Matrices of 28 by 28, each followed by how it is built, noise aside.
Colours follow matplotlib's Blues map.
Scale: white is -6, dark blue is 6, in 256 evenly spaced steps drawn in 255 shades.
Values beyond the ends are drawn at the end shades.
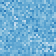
block diagonal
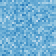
repeating rows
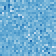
block diagonal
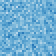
repeating rows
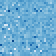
sparse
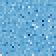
sparse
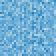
repeating rows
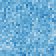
smooth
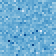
sparse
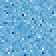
sparse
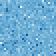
sparse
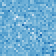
block diagonal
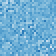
block diagonal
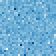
sparse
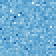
sparse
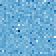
sparse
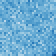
smooth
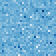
sparse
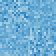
block diagonal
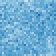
smooth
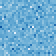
sparse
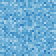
repeating rows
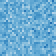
repeating rows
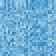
blocks
